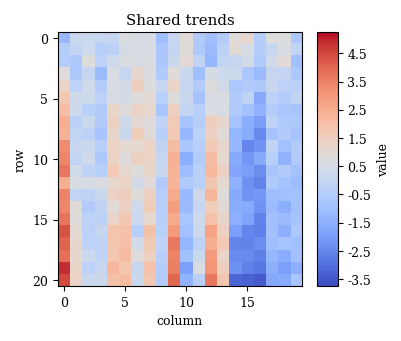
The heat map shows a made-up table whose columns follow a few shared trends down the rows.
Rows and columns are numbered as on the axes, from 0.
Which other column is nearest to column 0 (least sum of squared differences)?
9
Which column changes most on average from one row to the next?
0
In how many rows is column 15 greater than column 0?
3
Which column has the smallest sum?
16
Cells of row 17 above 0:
9
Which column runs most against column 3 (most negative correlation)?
6
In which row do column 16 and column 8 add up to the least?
20
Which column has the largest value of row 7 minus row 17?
14
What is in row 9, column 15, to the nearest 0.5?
-2.5
